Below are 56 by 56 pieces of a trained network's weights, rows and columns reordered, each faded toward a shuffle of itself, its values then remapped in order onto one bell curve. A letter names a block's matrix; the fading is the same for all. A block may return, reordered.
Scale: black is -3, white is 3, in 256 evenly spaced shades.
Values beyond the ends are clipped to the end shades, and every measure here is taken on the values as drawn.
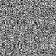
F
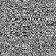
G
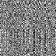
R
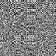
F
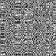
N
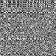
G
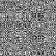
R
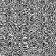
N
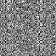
R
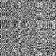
R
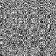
R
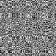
N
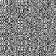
R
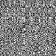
N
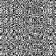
R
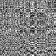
N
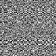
G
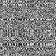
G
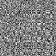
F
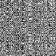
R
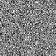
F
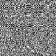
G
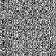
R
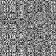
R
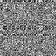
G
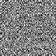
F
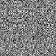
F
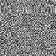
N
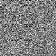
F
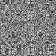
N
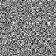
F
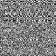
G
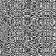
R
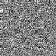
F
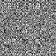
F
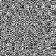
N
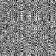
R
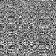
G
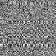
G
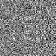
F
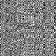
R
